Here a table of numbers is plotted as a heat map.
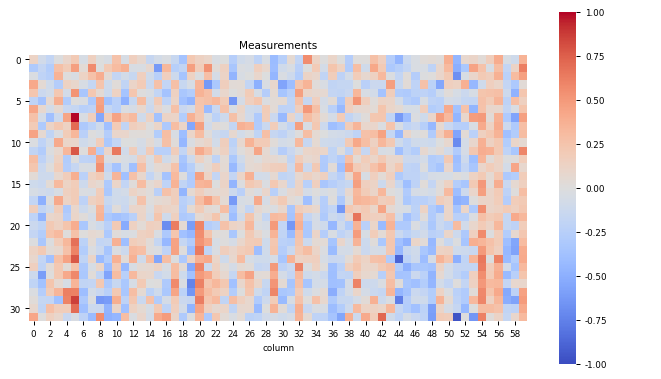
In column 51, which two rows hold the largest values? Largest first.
20, 3
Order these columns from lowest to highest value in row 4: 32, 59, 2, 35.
2, 35, 59, 32
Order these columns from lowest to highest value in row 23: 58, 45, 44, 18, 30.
58, 44, 30, 45, 18
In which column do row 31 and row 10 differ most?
53
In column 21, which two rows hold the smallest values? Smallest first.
3, 6
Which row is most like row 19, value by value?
5
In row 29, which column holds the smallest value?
44
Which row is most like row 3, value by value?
6
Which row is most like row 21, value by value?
15
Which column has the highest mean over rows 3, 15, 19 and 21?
39
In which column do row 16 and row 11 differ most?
10
